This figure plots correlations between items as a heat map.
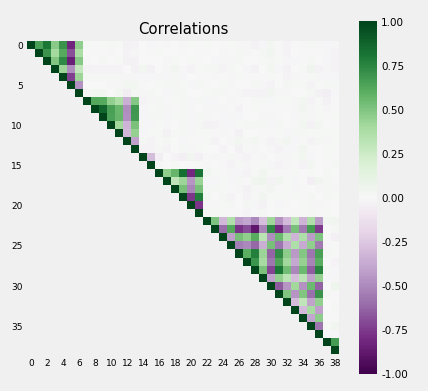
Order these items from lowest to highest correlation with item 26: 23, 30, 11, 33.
23, 30, 33, 11
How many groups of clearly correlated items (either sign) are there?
6
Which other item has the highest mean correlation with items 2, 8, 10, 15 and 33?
9
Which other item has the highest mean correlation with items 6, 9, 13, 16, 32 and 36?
8
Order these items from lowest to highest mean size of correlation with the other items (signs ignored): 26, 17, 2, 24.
17, 2, 24, 26
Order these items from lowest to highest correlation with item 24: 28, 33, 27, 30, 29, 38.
30, 33, 38, 29, 27, 28
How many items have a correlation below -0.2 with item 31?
6
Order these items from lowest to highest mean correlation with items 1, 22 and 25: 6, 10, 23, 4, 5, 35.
5, 10, 6, 4, 35, 23
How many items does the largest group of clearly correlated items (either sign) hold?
15
